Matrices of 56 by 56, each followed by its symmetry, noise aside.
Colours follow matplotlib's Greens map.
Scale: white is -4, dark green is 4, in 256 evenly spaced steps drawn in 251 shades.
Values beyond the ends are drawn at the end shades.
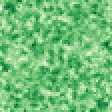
same after a half turn.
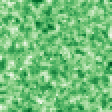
no symmetry.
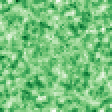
same after a half turn.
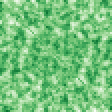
same after a half turn.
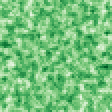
same after a half turn.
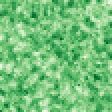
symmetric across the other diagonal.
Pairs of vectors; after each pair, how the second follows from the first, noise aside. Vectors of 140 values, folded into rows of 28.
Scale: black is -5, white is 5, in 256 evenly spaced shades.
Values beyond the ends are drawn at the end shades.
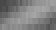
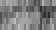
wrapped around.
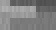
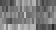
wrapped around, negated.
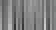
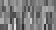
sign-scrambled.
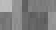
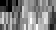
negated, scaled up.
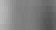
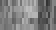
wrapped around, negated.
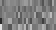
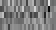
wrapped around, negated.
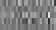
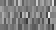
copied.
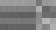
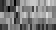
reversed, negated, scaled up.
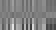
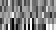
negated, scaled up.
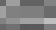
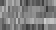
copied.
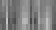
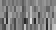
sign-scrambled.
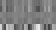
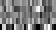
negated, scaled up.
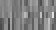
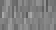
reversed, shrunk.
